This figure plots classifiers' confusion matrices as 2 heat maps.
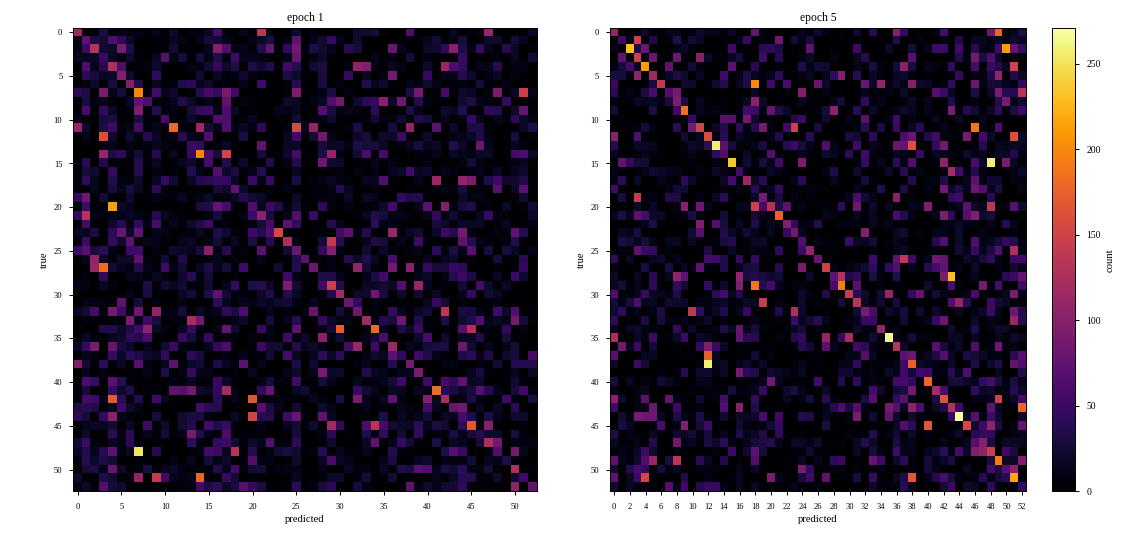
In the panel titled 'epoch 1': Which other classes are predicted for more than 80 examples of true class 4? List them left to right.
32, 33, 42
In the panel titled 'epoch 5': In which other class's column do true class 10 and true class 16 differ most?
43
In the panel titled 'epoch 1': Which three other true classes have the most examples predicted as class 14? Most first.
51, 11, 33
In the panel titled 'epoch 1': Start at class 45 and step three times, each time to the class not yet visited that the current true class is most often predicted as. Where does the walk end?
16
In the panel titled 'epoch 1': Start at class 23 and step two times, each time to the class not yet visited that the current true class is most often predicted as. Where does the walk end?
32
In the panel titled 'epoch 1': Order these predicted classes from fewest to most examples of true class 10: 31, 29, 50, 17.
31, 29, 50, 17
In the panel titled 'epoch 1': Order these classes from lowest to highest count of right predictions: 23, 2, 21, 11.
21, 2, 23, 11
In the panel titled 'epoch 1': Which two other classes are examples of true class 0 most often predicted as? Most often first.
21, 47
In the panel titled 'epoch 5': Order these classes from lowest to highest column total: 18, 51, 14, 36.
14, 36, 18, 51
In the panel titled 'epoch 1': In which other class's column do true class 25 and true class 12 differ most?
3
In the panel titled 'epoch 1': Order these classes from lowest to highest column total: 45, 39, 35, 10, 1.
10, 35, 39, 45, 1
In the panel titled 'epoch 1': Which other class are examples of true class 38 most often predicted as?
0
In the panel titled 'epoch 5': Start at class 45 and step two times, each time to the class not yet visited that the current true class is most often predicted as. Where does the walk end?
20
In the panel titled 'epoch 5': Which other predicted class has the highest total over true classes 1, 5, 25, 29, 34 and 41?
3
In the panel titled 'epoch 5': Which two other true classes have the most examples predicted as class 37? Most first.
26, 4
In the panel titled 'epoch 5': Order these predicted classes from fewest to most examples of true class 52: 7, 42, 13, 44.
44, 42, 13, 7
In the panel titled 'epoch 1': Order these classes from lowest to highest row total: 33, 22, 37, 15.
15, 22, 37, 33
